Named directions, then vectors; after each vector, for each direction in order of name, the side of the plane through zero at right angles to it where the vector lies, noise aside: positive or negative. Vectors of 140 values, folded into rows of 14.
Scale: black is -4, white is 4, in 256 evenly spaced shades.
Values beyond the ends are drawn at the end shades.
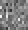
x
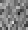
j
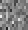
positive, positive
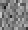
negative, positive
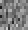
negative, negative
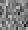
positive, negative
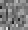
negative, negative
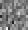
negative, negative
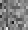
negative, negative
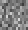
negative, positive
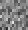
positive, positive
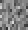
positive, positive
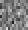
negative, negative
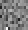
negative, negative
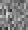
positive, positive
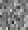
negative, negative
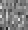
positive, positive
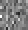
positive, positive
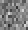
negative, positive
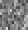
negative, negative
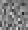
negative, positive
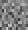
positive, negative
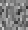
positive, negative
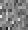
positive, positive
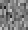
negative, negative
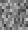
positive, negative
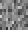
positive, positive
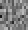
negative, negative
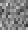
positive, negative
